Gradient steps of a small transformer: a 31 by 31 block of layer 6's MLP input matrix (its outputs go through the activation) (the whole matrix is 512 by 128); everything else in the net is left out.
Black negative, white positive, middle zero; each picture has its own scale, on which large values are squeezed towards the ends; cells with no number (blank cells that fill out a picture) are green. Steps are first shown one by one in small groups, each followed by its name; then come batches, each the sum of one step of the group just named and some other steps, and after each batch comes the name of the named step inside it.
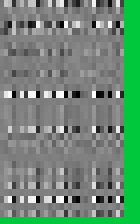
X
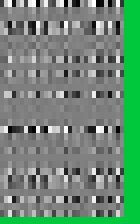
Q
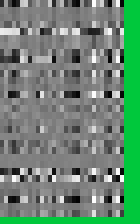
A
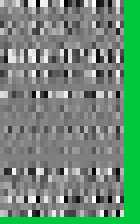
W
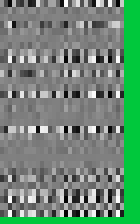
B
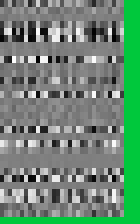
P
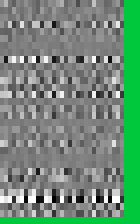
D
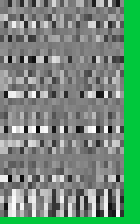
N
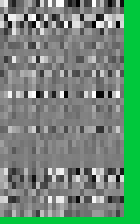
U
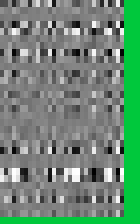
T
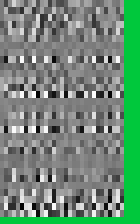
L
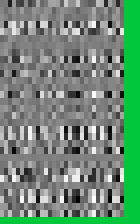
A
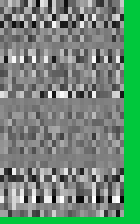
W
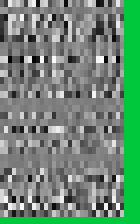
P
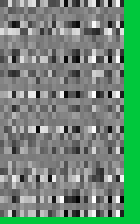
A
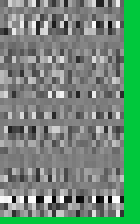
D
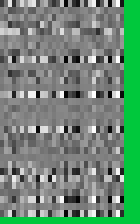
A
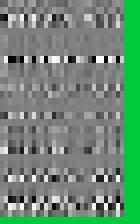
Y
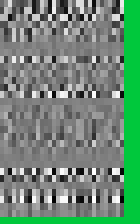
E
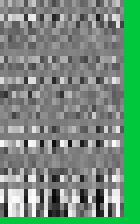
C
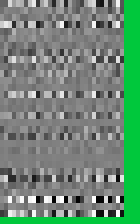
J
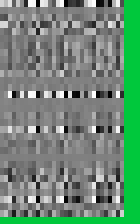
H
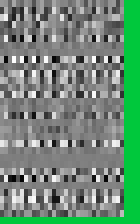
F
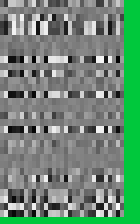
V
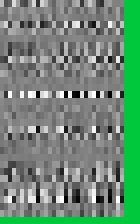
H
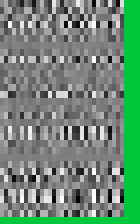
E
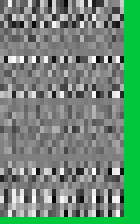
E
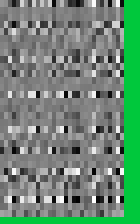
H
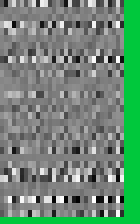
J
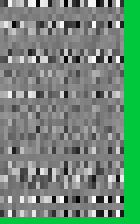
J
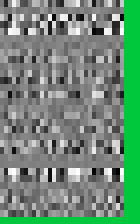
V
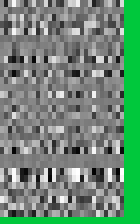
V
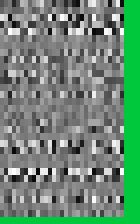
F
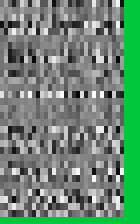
V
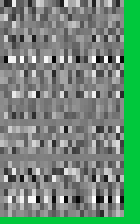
F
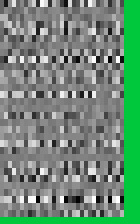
F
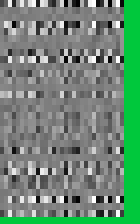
J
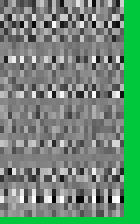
E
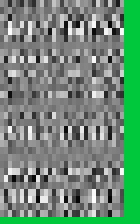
F
